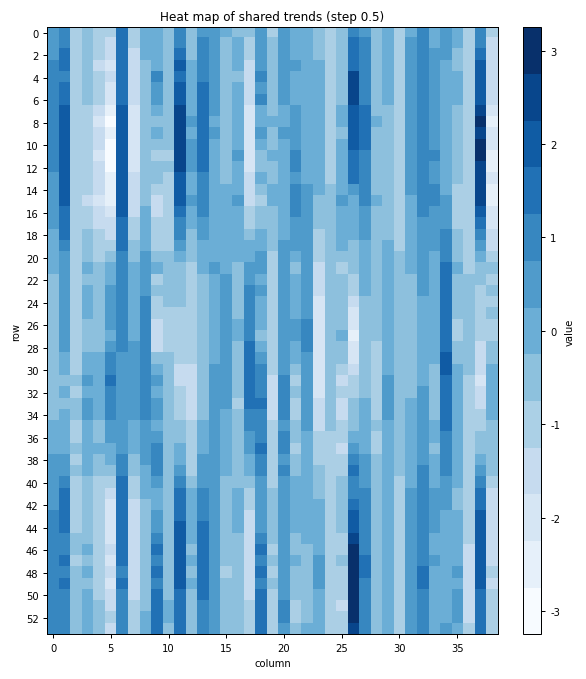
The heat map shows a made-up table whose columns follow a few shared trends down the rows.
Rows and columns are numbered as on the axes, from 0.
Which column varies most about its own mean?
26
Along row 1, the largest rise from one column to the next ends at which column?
6
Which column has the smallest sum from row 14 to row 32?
23
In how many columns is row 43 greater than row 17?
19
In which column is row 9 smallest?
5
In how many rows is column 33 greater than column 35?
32
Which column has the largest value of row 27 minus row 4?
17
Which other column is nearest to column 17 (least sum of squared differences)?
7
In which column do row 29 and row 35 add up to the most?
34
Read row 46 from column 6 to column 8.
1.5 -1.5 -0.5
